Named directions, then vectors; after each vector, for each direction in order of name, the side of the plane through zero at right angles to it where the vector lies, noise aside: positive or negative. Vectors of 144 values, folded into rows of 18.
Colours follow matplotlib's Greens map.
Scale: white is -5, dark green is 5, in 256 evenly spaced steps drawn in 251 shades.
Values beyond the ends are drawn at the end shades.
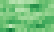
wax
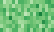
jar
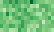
negative, negative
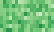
negative, positive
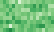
negative, positive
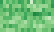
positive, negative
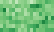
positive, positive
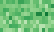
positive, negative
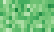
positive, negative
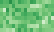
negative, negative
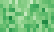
positive, positive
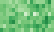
positive, positive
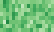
negative, positive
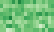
positive, negative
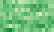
negative, positive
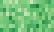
positive, positive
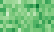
positive, positive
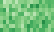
positive, positive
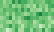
positive, negative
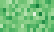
positive, positive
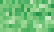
positive, negative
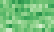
positive, negative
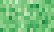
positive, positive
